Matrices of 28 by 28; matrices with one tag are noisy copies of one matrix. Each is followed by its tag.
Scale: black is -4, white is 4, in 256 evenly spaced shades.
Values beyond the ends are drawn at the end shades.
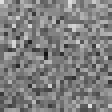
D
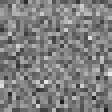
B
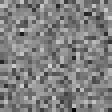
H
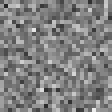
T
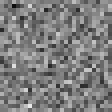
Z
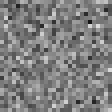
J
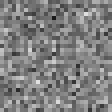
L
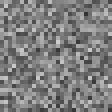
H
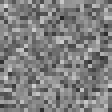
H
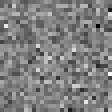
B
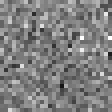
D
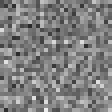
L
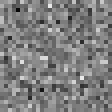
Z
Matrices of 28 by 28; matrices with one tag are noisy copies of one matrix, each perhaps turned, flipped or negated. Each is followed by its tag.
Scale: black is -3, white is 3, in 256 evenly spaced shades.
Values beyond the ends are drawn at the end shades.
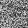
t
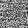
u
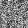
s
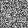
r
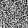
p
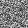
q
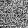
p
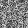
s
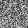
t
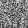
t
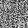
u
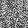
s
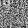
u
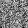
s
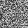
p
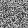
q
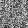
s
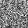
t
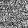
s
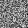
q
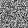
r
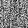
u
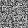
r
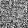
r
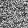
t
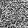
p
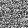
u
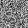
q
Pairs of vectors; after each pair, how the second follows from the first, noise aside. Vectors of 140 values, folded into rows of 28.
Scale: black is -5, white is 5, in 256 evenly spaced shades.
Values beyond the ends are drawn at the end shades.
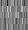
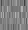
partly zeroed.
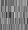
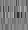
reversed, partly zeroed.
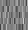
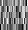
scaled up.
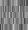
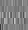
partly zeroed.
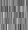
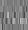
reversed, negated, partly zeroed.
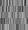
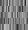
copied.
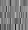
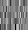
copied.
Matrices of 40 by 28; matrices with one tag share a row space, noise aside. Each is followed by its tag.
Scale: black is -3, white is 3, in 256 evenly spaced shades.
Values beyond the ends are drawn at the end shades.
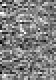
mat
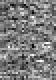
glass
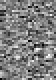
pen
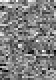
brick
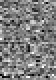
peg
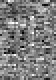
glass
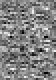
glass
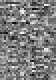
glass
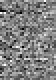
mat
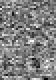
peg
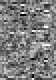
glass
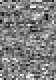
peg
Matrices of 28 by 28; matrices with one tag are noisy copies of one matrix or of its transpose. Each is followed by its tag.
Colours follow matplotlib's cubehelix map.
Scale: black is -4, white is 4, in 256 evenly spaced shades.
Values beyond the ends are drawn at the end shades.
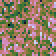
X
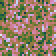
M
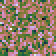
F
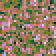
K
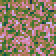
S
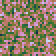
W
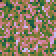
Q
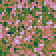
S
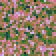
W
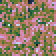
S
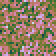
S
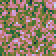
S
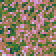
S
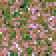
X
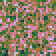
F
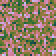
K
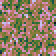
K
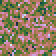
Q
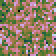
M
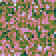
W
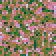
S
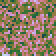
S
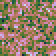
K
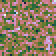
W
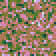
S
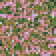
F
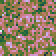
Q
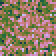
Q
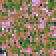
K
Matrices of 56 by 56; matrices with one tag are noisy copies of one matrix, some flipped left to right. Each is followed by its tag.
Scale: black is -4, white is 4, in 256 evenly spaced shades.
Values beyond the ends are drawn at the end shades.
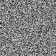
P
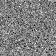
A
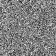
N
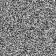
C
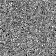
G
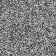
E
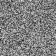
A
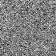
N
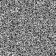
E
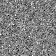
P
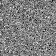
P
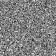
A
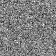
C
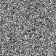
G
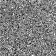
N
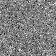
N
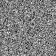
P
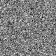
C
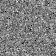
E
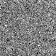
N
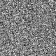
P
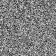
P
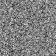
G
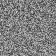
P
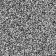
G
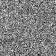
N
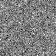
E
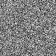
C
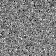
P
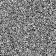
G
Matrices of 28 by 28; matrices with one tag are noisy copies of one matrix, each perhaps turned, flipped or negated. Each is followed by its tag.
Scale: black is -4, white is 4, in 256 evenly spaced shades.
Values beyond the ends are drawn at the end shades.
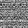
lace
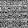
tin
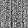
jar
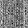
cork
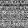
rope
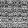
tin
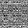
cork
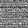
lace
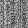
rope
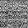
tin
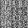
tin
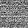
jar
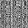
jar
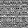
jar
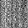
tin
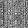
cork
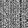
lace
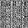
jar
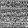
tin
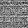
jar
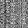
rope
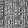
cork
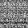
rope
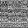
tin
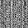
jar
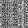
rope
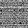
lace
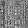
cork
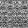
tin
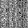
tin
